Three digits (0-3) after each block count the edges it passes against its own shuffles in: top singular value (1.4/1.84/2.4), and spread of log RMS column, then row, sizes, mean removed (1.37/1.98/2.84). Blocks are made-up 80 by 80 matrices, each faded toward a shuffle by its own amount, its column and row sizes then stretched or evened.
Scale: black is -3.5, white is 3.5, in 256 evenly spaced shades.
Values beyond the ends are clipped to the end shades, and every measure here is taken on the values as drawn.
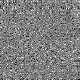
2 0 1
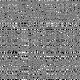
3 0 3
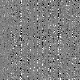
0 3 1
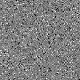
2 0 0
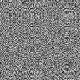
3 1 1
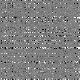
2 2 3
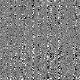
1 3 2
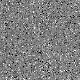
0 1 1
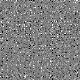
1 2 2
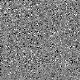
0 2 2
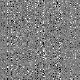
1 3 1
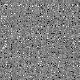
0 2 2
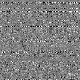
2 0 3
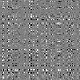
3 3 3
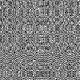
3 0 0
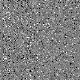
1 2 1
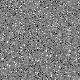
1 1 0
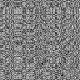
3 1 0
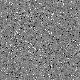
0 1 0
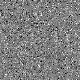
1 0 0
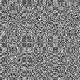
3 0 0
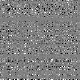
1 2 3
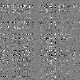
1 3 3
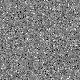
1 0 0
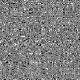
2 0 2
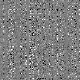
0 3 2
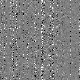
0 3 0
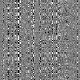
3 3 0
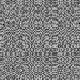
3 0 1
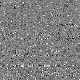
1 0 2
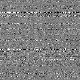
2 0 3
